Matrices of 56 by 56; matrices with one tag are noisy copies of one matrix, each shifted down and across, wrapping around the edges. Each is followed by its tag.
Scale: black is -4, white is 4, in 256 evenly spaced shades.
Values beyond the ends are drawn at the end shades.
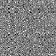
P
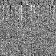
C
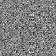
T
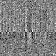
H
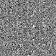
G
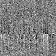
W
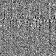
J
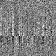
H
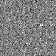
G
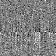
W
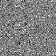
T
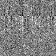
C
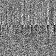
H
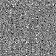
G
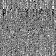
H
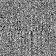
J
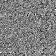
G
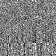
C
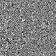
G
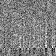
H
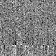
C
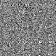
G
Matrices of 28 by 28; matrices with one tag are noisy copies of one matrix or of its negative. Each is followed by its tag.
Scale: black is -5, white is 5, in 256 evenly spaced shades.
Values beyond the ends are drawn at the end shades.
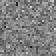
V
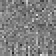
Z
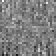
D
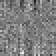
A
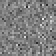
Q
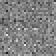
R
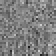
Z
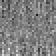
D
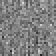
Z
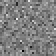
V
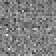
R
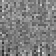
D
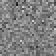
V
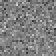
V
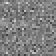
R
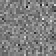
Q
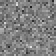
V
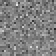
V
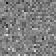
R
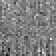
D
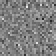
Q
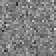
V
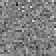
V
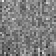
D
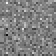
R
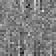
A
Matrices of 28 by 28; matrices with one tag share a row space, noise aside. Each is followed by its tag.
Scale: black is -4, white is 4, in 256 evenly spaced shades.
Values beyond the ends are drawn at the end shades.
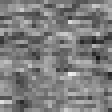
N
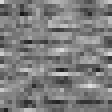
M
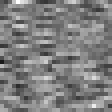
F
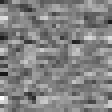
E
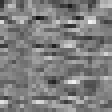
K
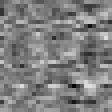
K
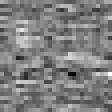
N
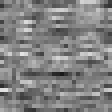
M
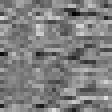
K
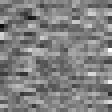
E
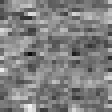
E
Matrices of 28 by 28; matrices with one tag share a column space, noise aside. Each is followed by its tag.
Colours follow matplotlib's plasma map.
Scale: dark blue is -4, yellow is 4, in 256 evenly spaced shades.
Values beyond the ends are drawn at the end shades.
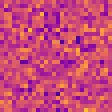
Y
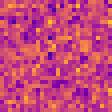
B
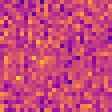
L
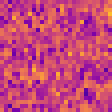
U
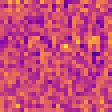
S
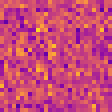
U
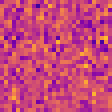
B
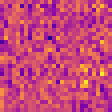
B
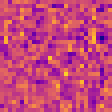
B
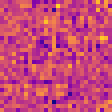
S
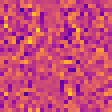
Y
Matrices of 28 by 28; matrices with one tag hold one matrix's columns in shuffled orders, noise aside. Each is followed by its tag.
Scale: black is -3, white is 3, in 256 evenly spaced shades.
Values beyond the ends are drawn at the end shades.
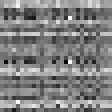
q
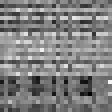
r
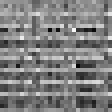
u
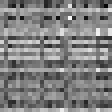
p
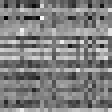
p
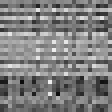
r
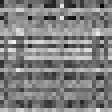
p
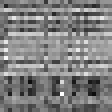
r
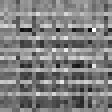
u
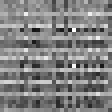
u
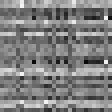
q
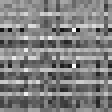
u
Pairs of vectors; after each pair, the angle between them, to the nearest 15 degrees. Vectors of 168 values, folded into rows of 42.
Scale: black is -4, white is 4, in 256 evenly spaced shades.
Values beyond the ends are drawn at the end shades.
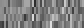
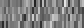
30 degrees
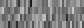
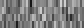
45 degrees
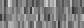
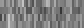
60 degrees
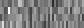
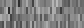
135 degrees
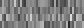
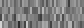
105 degrees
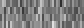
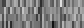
165 degrees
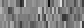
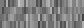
120 degrees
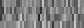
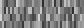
135 degrees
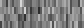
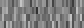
90 degrees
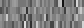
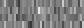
90 degrees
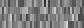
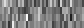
120 degrees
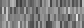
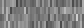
30 degrees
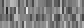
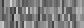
45 degrees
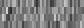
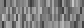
90 degrees
